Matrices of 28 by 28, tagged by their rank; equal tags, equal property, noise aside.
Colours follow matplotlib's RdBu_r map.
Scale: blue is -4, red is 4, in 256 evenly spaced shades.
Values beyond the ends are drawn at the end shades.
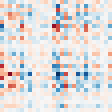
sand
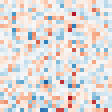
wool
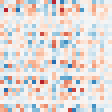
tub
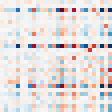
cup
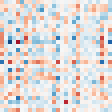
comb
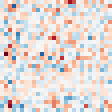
wool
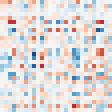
tub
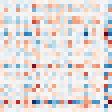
sand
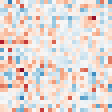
comb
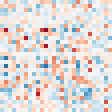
wool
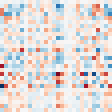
tub
